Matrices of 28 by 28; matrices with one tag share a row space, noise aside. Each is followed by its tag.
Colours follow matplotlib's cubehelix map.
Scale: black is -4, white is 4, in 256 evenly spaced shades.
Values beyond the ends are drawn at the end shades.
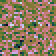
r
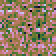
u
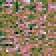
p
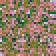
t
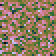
r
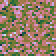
r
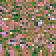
r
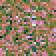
p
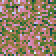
t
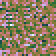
p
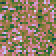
r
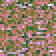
u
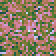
r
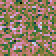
r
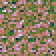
r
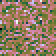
p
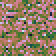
u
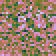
u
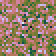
u
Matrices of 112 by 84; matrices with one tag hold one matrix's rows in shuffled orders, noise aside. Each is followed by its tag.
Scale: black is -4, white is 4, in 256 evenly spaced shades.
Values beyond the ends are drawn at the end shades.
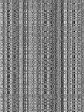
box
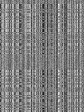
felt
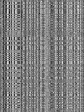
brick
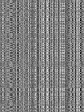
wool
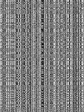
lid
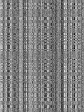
box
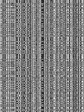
lid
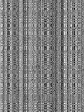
box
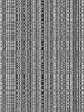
lid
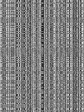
lid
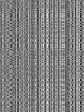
wool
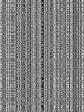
lid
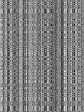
box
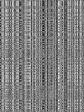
felt
